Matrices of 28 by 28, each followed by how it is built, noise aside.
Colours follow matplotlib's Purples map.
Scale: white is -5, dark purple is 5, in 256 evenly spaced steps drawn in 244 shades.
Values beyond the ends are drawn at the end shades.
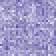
blocks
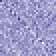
diagonal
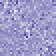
block diagonal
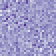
block diagonal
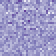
low rank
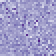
block diagonal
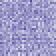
blocks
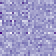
low rank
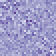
block diagonal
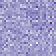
low rank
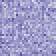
blocks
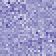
block diagonal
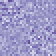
block diagonal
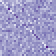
diagonal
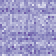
blocks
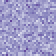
noise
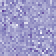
block diagonal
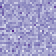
noise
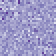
block diagonal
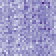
blocks
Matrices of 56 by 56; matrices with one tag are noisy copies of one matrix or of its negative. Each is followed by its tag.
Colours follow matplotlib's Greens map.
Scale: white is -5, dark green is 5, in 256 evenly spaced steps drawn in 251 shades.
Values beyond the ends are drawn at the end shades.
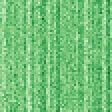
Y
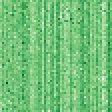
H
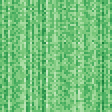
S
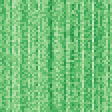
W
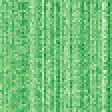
H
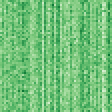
H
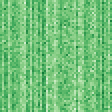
S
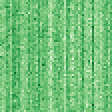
W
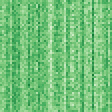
W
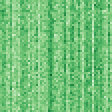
W
